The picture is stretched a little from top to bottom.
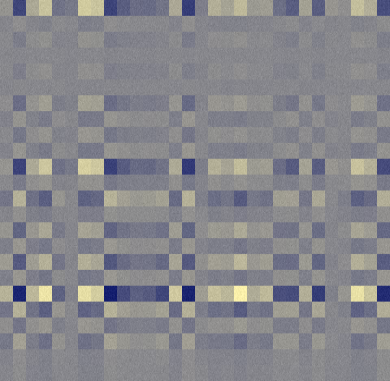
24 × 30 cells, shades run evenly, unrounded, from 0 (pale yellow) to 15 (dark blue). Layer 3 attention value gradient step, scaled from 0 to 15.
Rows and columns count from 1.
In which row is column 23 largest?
19
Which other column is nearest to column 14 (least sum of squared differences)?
29
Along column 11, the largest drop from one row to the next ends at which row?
20
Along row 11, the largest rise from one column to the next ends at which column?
9
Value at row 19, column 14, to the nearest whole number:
3
